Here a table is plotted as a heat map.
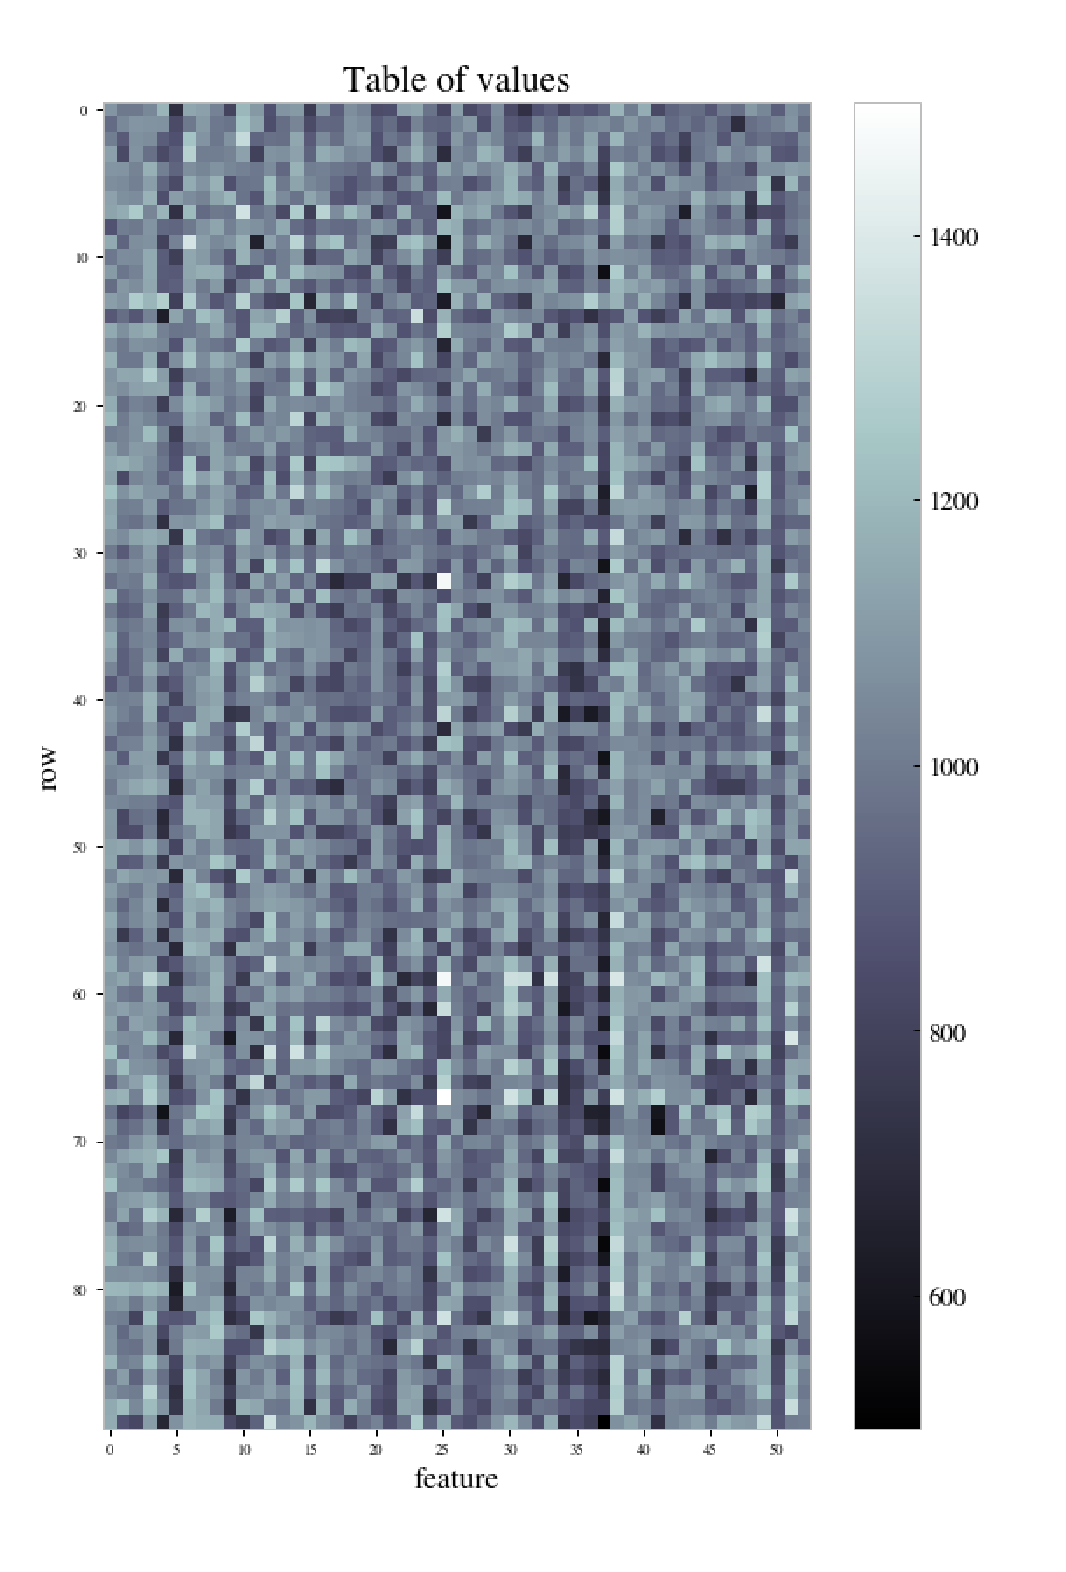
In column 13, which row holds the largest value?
14
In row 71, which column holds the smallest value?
45
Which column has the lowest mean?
37
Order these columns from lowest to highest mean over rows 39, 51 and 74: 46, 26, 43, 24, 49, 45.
24, 45, 46, 26, 43, 49
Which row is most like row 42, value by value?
16
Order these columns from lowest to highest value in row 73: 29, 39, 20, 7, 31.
31, 20, 29, 39, 7
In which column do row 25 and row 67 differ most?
25
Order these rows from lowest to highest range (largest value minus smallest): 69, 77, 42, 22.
22, 42, 69, 77
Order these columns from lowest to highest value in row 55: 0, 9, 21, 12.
21, 9, 0, 12
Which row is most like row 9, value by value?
3
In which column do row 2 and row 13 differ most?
4
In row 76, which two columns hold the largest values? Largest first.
51, 38
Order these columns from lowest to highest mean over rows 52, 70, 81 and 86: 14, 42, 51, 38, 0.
42, 0, 14, 51, 38
